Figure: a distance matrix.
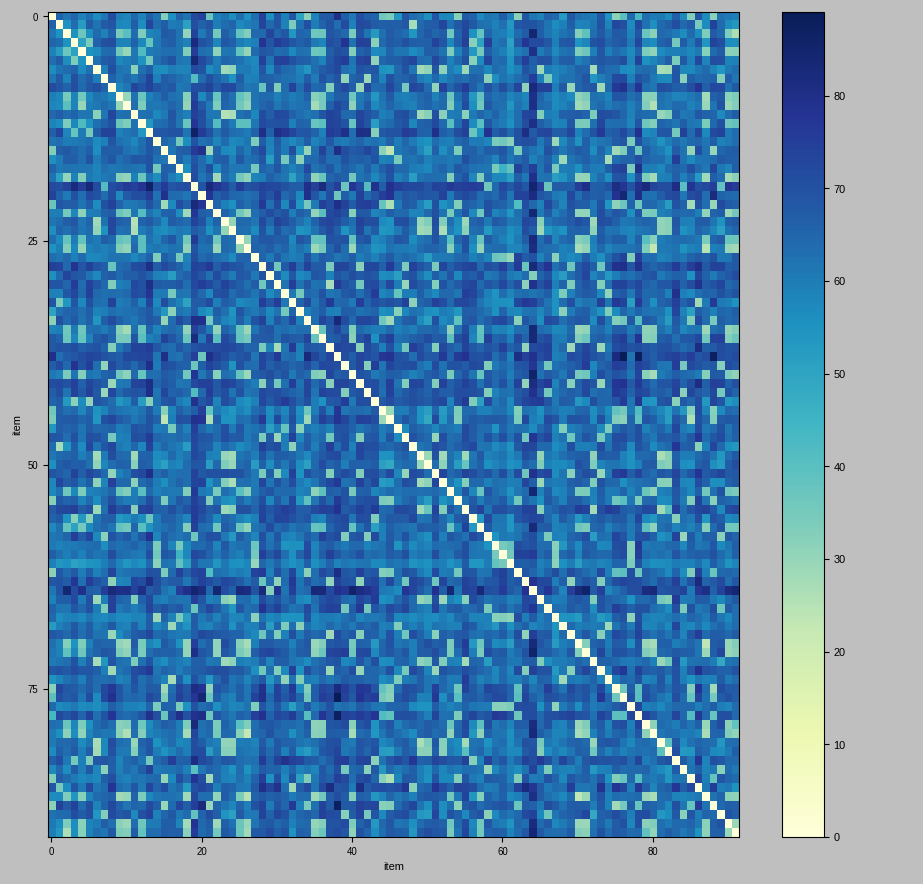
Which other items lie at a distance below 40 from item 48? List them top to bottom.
1, 32, 86
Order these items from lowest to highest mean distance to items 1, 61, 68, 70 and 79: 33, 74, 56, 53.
53, 74, 33, 56
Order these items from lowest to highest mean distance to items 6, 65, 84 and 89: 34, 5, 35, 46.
34, 35, 46, 5
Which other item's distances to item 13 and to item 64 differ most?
43
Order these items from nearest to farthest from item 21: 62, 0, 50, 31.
0, 62, 50, 31
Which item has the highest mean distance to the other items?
64
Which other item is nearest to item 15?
45
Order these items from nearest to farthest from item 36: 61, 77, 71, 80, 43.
80, 71, 43, 61, 77
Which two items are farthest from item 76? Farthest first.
38, 20
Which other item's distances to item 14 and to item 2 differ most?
91
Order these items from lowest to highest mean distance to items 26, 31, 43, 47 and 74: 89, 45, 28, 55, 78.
28, 45, 89, 78, 55
